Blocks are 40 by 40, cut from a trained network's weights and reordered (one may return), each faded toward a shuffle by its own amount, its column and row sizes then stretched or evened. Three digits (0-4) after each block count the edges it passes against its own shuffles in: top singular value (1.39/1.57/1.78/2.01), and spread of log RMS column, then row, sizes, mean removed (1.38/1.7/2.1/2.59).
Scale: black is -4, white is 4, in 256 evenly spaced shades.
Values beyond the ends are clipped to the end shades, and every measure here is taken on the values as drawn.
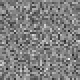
3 0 1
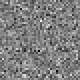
1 0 1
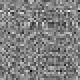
3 1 2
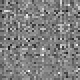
1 1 3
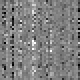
3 4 0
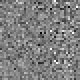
1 2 1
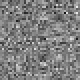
3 1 2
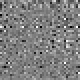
3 3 3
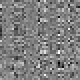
4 4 1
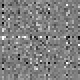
3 3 2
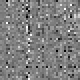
1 4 1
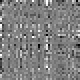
4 4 3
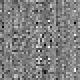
1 2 1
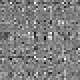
2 3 3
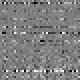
3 1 4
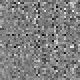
1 3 2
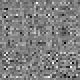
2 1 4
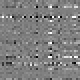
3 2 4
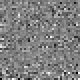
0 0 3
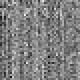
2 2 0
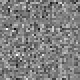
1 0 2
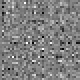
1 3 2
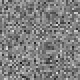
2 0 1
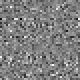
1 0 3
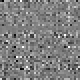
1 0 4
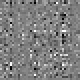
2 4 3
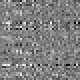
3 2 4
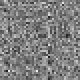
2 1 0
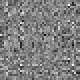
3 3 2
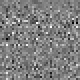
0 2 3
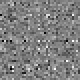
1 2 3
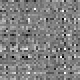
3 2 4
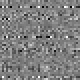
2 0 4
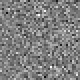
1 1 0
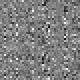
1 4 0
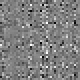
0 4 2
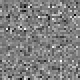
0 1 3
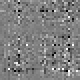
1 4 3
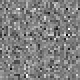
2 2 3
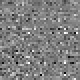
1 1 4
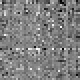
1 1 2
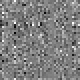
2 4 1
